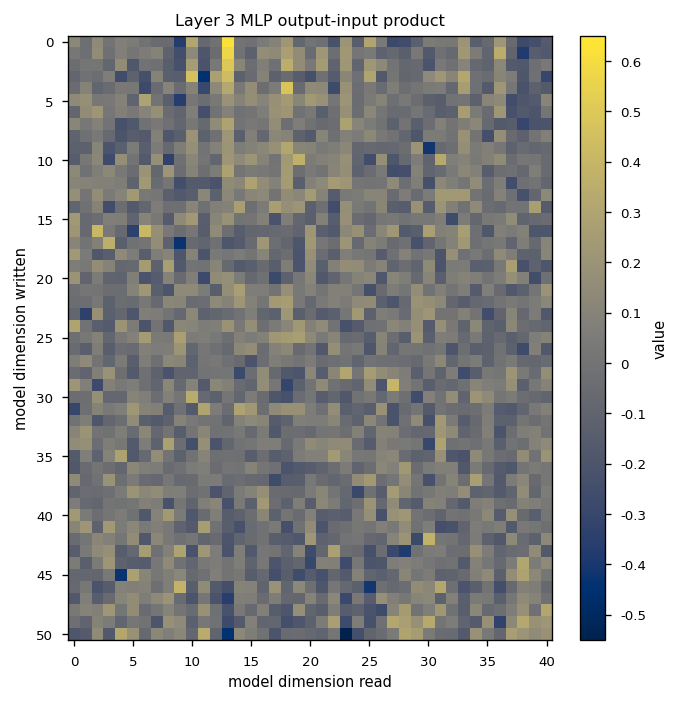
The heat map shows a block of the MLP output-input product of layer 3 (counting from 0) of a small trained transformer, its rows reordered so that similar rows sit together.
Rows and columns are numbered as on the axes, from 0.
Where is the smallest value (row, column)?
50, 23
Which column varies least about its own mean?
16
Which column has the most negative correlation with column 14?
3
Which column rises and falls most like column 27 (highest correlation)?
28
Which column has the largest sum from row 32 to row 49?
38
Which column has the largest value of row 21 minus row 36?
18
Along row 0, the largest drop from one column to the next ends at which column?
14
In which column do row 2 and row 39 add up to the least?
8
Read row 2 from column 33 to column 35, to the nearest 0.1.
0.1 -0.1 -0.1
